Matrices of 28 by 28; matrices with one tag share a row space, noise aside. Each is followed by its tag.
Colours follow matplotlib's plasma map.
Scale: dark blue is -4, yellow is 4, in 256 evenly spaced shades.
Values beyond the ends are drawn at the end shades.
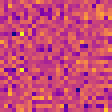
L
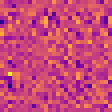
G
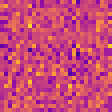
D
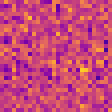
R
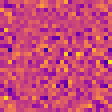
G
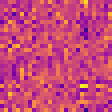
L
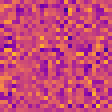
G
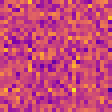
D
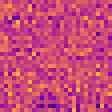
D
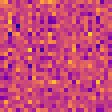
D
